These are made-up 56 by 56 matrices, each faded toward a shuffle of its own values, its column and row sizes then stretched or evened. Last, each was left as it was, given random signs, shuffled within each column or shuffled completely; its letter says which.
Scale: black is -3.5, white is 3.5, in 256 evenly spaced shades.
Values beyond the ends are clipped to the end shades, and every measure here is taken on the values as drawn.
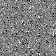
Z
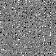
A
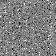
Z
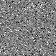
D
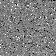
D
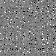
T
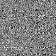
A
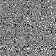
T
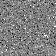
D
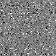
A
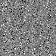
Z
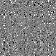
T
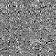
T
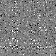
T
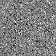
Z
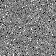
D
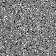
D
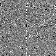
A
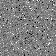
D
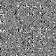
A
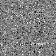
A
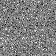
D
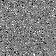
D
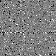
T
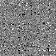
A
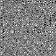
T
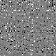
T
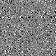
T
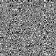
T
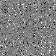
T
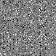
A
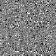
T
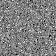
D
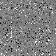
A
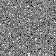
Z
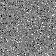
D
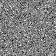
D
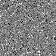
D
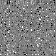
T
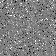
D
